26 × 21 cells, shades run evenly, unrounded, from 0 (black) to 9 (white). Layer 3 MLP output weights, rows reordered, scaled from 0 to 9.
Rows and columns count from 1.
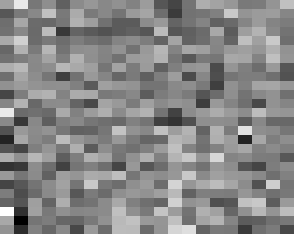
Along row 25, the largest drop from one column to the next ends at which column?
2
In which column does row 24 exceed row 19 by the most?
1
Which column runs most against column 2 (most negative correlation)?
10
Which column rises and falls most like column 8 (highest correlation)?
11
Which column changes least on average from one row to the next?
3
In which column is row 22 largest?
13
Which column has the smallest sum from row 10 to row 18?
15
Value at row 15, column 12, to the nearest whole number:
7
